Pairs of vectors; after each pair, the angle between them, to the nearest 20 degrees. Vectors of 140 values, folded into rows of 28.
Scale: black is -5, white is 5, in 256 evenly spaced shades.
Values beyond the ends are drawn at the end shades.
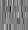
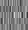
60 degrees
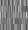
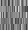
20 degrees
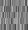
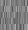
160 degrees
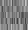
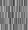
80 degrees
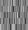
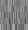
40 degrees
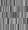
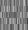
40 degrees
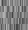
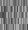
140 degrees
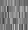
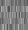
60 degrees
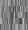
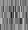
20 degrees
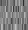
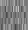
160 degrees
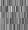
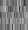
120 degrees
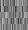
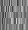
120 degrees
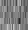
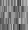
140 degrees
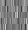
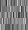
80 degrees
